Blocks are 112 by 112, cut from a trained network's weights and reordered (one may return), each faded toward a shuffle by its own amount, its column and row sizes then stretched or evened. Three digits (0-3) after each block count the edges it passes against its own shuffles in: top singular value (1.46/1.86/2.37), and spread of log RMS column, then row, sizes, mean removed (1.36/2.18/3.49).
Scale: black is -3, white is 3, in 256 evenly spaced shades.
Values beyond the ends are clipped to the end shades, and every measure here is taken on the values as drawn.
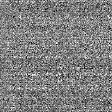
1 2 1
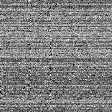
3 1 0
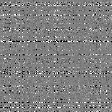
2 2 3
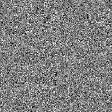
1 1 1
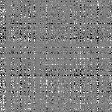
1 3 3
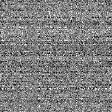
2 2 2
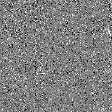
0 2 1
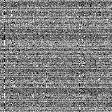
3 2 0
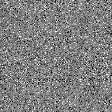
1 1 1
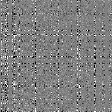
3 3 2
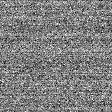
1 0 0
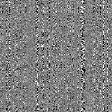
3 3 1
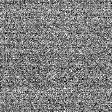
1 1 1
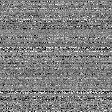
2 0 3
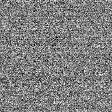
0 1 1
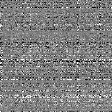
2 2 3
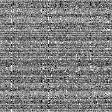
3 2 0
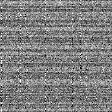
3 2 0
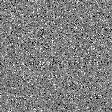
0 0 1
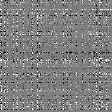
2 3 3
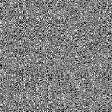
3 2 1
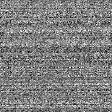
2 1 2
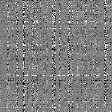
1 3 2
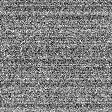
2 0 0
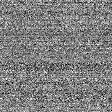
1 0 2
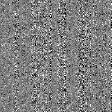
0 3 1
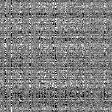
3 3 1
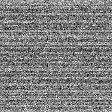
3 1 0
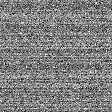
2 0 0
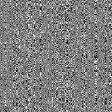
3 3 0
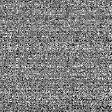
1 2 2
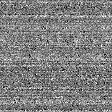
2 0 2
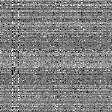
3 2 2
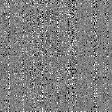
0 3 2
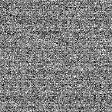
1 2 0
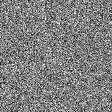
0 0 0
